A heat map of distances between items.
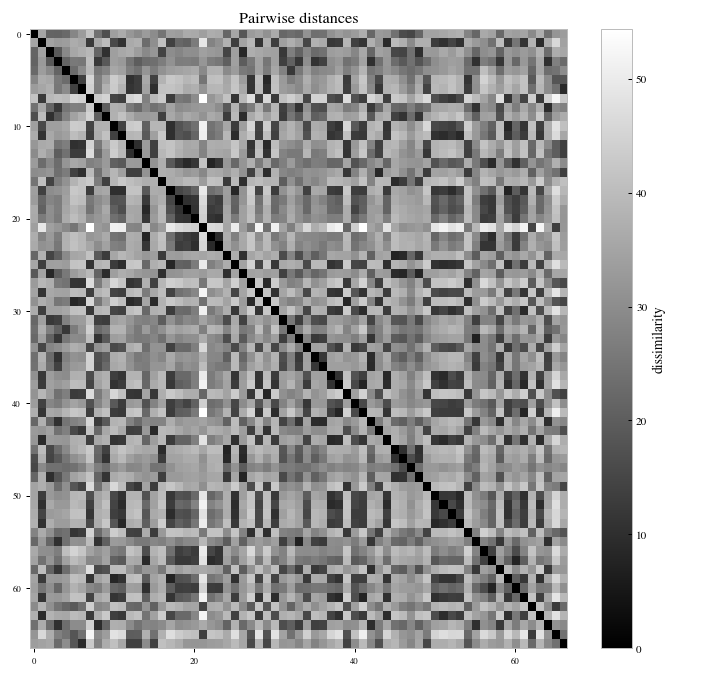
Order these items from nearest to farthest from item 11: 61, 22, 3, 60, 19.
61, 19, 60, 22, 3
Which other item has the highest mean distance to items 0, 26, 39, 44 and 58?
7
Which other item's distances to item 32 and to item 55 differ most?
33
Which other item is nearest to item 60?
57
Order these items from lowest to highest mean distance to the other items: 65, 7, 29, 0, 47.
47, 0, 29, 7, 65
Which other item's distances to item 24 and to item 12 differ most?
45
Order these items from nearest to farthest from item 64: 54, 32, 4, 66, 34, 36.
36, 32, 4, 54, 66, 34
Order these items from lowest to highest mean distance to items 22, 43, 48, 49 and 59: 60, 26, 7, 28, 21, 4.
60, 26, 4, 28, 7, 21
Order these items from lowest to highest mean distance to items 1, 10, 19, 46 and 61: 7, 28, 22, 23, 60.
28, 7, 60, 22, 23
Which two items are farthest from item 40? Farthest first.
21, 65
